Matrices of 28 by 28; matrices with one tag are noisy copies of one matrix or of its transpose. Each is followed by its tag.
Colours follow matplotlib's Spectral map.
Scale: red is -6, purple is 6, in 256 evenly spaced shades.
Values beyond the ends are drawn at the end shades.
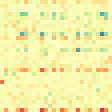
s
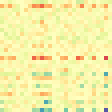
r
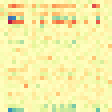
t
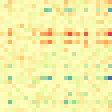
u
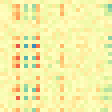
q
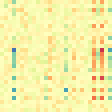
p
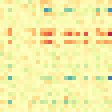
u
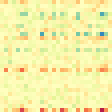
s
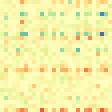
s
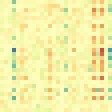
p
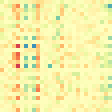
q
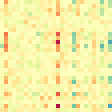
r
